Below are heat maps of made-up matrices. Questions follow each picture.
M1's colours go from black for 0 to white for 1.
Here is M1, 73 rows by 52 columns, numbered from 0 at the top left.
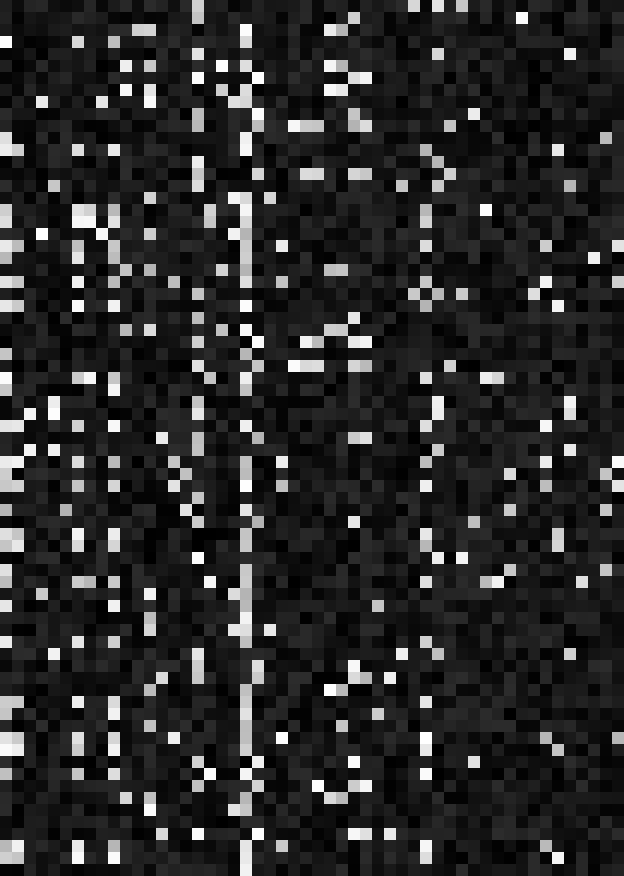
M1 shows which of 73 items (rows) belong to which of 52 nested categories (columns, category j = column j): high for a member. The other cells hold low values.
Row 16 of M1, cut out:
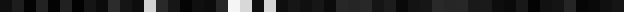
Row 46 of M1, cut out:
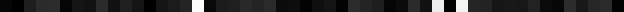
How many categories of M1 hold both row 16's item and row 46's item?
0
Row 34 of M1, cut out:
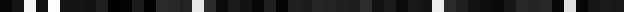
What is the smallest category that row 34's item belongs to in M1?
2
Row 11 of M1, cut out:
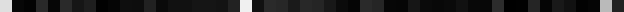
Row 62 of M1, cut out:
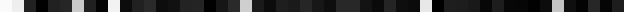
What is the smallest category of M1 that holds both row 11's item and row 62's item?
0
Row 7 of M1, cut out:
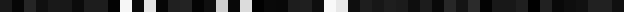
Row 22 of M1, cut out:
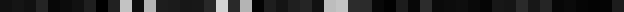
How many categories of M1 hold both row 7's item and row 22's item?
6
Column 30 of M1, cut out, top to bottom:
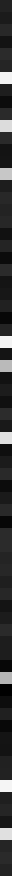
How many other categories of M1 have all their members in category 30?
6
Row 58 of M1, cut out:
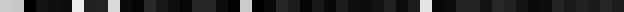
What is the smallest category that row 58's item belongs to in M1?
1
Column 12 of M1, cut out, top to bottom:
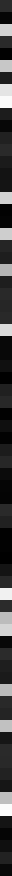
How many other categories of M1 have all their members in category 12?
9
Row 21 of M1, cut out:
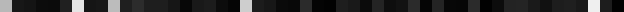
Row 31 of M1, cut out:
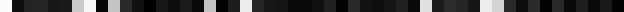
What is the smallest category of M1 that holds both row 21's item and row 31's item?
6
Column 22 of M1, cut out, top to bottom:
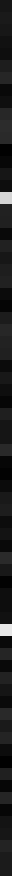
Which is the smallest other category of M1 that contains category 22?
19
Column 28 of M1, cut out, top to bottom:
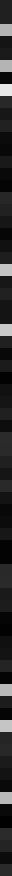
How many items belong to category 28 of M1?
8
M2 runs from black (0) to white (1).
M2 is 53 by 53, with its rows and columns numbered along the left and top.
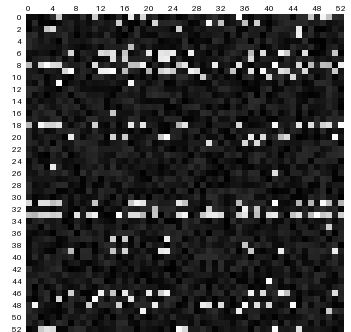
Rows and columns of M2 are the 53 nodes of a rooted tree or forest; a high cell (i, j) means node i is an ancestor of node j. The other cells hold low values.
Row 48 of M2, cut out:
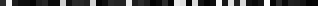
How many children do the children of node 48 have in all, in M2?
4
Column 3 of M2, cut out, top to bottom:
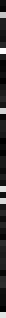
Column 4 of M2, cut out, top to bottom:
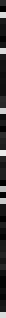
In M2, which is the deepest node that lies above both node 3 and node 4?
2
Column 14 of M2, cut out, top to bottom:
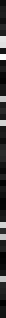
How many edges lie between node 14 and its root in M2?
8
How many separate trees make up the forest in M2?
2
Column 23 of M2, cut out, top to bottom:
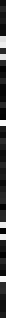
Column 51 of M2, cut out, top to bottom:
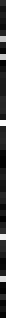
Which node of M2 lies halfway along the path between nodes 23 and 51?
7
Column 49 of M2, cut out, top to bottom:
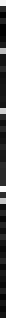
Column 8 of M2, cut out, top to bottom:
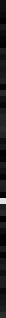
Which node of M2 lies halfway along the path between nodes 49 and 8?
18
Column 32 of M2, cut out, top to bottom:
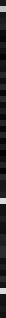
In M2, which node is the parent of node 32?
1
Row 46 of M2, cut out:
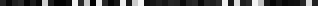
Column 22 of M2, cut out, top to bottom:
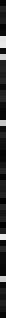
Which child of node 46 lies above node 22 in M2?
20
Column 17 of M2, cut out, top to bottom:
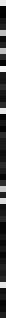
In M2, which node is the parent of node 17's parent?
11
